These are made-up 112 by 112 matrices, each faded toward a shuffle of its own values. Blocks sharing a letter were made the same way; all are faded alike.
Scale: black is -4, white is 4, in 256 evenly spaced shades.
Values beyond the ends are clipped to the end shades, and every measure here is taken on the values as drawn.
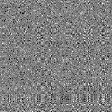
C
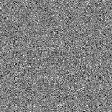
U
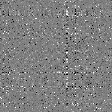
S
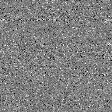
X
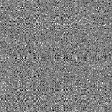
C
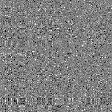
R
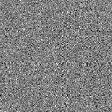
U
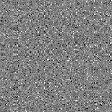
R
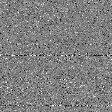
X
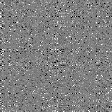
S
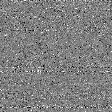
X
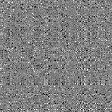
C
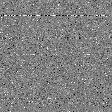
X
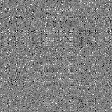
R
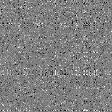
S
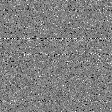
X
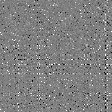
S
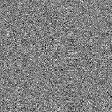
U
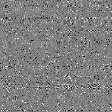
S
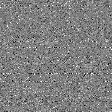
X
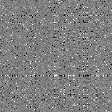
S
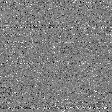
X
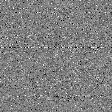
X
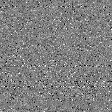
X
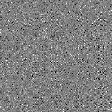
R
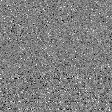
X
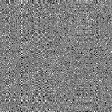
C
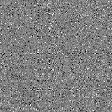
R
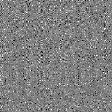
R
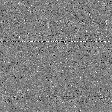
X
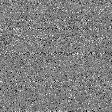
X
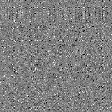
R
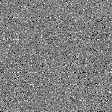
X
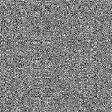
U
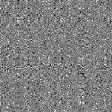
R
